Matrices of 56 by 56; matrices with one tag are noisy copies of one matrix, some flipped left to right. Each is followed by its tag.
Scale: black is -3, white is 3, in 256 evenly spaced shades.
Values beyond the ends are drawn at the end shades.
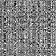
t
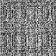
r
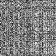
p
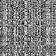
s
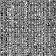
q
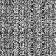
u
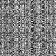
u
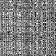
p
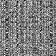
t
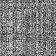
p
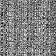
q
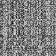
s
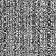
t
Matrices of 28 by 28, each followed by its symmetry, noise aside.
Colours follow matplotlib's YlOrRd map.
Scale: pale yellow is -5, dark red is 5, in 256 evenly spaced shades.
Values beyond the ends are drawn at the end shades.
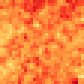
antisymmetric.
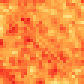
symmetric across the other diagonal.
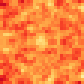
mirrored top to bottom.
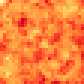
symmetric.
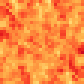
same after a half turn.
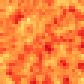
symmetric.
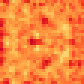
mirrored top to bottom.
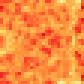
mirrored top to bottom.
